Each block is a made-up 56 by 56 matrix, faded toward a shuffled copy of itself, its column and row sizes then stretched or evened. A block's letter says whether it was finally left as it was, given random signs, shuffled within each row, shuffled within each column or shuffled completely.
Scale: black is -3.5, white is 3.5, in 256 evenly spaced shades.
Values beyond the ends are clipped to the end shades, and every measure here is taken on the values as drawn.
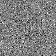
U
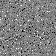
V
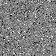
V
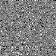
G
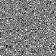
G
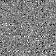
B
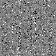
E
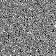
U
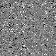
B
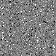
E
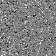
E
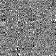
G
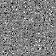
G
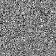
G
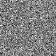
B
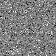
U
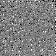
B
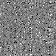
G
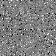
B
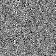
E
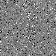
E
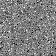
V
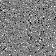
E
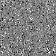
B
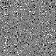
G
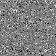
U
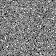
V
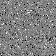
U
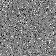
V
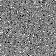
V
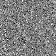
E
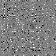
G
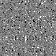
G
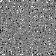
B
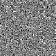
G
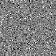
G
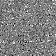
U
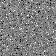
V
